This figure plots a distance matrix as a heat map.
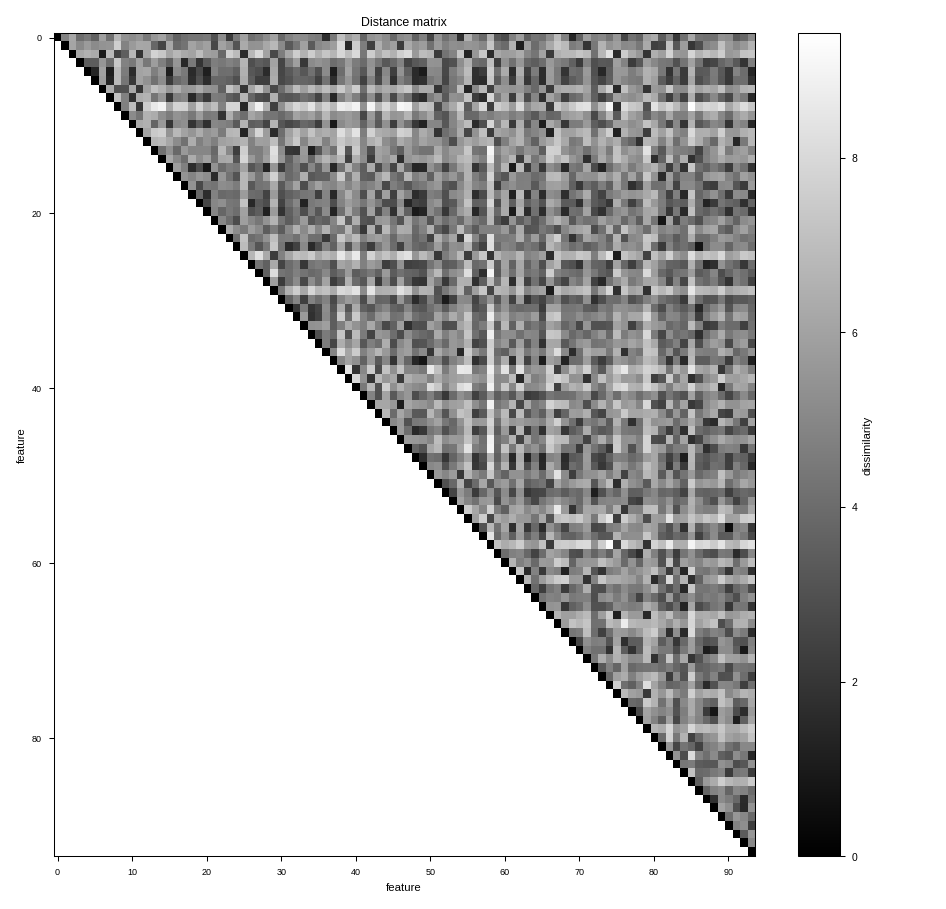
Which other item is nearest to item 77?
88
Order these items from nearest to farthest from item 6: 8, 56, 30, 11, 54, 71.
11, 8, 30, 56, 71, 54
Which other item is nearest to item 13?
34
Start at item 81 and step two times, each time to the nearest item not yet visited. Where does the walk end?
16
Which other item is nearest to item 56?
90
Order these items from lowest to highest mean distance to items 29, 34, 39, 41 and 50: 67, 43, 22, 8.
22, 43, 8, 67
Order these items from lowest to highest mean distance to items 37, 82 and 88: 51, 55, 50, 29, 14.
50, 51, 14, 29, 55
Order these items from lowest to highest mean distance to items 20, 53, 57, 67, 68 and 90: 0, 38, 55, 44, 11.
38, 0, 44, 11, 55
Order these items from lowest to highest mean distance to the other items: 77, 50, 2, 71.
77, 50, 71, 2
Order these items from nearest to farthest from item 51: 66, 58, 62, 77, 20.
66, 58, 20, 77, 62
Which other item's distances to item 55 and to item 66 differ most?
29
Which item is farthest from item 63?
85
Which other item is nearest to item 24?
86
